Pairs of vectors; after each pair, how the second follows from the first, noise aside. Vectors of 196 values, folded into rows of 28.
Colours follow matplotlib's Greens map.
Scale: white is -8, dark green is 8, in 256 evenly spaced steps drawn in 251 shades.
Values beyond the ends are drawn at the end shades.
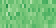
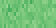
negated, shrunk.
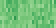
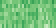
reversed, negated.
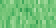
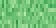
shuffled.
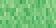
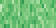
wrapped around.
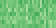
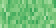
shuffled.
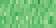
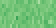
negated, shrunk.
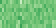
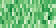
wrapped around, scaled up.
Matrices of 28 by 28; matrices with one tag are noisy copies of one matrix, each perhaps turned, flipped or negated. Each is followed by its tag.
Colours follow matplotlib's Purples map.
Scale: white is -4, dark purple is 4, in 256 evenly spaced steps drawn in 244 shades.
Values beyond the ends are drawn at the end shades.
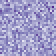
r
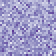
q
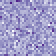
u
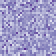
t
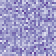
r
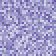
u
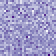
q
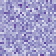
u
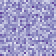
r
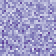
q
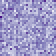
t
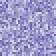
r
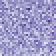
q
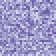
t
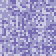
t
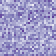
t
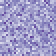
u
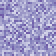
u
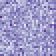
t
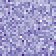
q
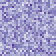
r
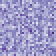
r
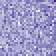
q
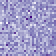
q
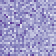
q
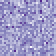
t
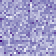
t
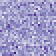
t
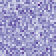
u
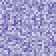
r
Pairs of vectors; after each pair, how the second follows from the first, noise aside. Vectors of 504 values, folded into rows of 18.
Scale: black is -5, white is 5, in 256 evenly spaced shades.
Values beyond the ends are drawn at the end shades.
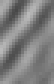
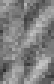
wrapped around, negated.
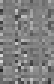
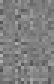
shrunk.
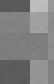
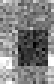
wrapped around, scaled up.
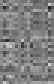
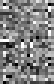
negated, scaled up.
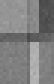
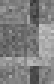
wrapped around, negated.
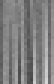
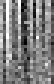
reversed, scaled up.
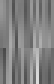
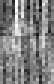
reversed, scaled up.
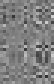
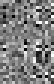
scaled up.
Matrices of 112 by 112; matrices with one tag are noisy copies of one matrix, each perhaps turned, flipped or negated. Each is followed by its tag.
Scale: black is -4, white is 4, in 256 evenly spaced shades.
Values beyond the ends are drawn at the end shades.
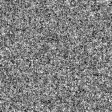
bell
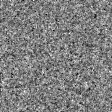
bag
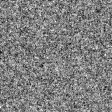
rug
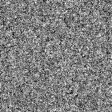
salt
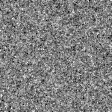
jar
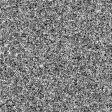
rug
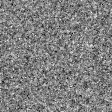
bag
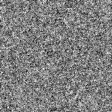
salt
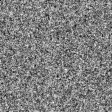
rug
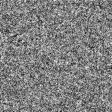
salt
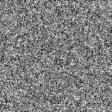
salt
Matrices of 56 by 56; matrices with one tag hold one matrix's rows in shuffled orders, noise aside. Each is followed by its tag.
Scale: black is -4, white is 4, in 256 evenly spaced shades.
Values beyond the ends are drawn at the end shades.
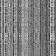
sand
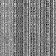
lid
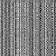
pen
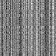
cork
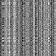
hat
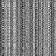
hat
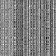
lid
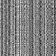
pen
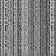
sand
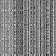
lid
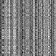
hat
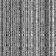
cork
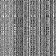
lid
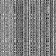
lid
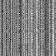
cork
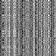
hat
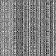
lid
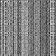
sand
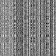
lid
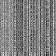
lid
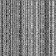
cork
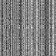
cork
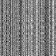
cork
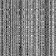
cork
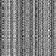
hat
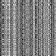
hat
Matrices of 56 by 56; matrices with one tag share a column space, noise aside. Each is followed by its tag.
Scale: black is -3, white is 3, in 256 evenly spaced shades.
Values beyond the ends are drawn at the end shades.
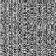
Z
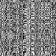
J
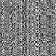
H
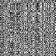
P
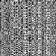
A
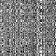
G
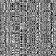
P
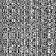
G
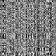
J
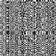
A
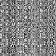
G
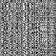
P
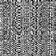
A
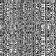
Z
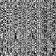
J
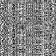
Z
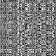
Z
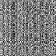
H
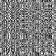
J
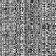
Z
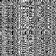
A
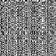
A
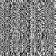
J
